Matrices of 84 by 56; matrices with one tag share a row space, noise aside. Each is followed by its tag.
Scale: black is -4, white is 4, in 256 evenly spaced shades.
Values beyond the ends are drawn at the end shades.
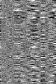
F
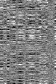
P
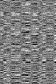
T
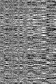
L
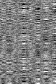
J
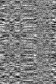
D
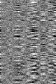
F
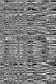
L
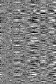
F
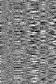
F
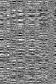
P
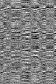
T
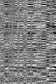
L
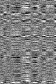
T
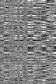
L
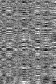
J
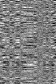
D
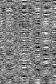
J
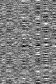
J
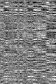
L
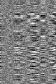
F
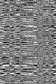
D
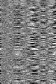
F
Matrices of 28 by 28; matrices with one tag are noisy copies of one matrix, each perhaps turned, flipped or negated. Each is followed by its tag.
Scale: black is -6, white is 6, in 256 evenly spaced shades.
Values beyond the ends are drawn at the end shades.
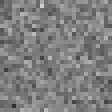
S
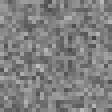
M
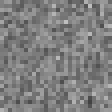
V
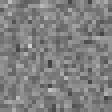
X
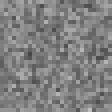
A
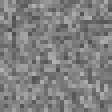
X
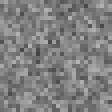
S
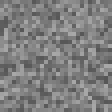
X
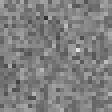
A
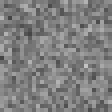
M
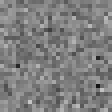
A
